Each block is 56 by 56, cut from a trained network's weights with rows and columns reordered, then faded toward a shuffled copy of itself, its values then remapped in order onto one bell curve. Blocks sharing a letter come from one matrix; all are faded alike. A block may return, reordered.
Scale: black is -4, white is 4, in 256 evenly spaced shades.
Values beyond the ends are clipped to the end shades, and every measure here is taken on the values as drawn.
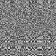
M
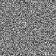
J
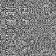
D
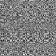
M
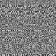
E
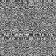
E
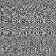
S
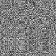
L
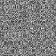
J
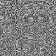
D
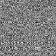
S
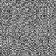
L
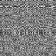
E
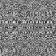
M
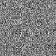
J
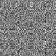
D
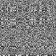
S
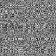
S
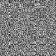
D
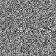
J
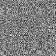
J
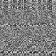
E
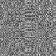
L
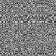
M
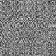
L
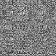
D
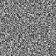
J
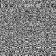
E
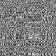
S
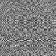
E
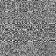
S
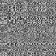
S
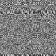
E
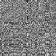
D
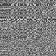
E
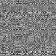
S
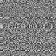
E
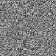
J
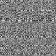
S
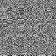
M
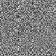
D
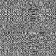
M
